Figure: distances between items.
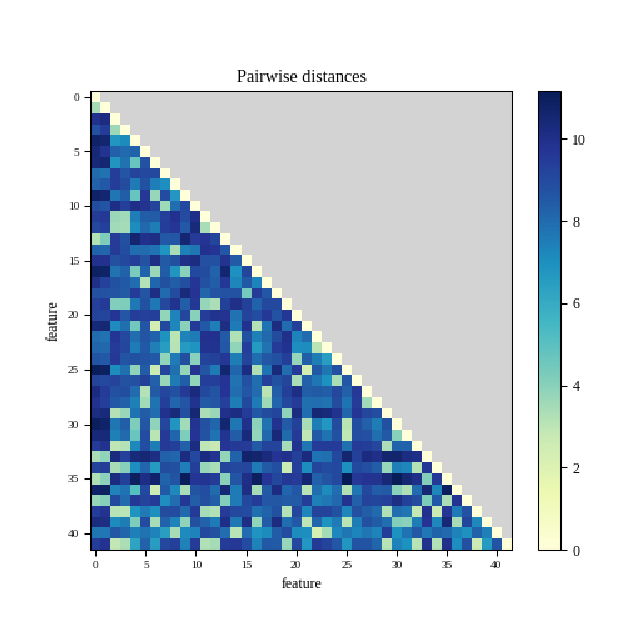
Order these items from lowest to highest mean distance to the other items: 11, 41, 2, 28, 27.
41, 2, 11, 28, 27
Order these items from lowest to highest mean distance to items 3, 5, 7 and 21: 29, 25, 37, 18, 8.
25, 29, 8, 37, 18
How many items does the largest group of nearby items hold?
10
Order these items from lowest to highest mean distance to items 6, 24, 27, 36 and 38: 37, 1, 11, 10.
11, 10, 37, 1
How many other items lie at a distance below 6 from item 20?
4
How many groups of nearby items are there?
7
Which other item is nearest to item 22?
40
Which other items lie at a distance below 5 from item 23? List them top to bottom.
8, 14, 22, 40
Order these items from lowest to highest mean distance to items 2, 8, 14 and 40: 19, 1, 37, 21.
21, 37, 19, 1
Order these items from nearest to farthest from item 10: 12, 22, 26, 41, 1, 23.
26, 23, 22, 1, 41, 12
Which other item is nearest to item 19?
34
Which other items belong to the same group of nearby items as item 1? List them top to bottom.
0, 13, 33, 35, 37
